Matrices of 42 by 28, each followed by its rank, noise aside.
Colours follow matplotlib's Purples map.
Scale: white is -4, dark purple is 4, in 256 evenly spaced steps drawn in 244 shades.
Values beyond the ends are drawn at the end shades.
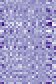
three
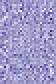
six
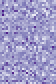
six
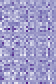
three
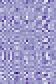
three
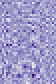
four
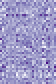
four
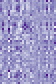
four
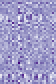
four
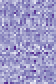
six
